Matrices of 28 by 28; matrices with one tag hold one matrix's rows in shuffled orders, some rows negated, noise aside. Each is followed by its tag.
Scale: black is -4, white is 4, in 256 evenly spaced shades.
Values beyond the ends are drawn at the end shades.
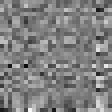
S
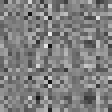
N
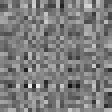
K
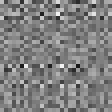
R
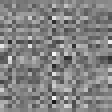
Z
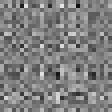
R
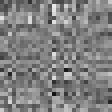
Z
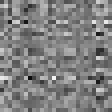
S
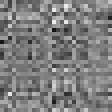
Z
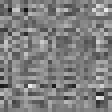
S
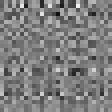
R
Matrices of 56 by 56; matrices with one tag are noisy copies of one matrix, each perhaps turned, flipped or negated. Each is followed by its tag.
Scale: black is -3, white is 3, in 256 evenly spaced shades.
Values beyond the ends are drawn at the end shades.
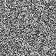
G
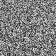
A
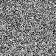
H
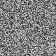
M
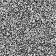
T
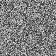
A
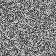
G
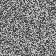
T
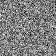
H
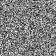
G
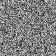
H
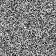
T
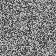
T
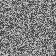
G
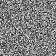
M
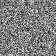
G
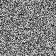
G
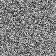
H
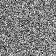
A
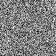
G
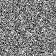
M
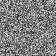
G
